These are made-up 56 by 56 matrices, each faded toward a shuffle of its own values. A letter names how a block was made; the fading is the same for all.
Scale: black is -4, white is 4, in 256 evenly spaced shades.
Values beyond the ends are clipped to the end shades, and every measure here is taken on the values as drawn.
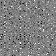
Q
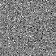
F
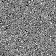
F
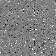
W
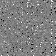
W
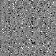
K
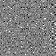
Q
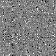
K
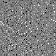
K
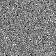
F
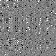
Q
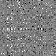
Q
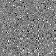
K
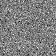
F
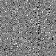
K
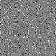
Q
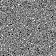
F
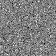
F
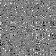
Q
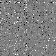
W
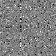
K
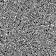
F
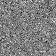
F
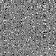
K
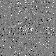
W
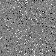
W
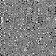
Q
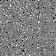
W
